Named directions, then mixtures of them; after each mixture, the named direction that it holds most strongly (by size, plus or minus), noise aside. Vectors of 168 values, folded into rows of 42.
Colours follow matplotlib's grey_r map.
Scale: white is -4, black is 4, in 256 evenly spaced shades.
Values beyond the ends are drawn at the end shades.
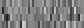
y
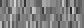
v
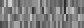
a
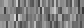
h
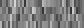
v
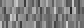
h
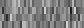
y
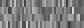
v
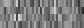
h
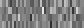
v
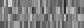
a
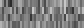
a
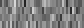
v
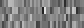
a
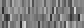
y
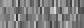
h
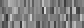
y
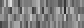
a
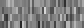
y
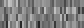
a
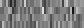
v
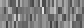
h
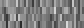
h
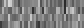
a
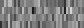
a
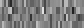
a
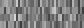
h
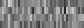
a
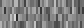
h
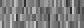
v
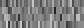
y
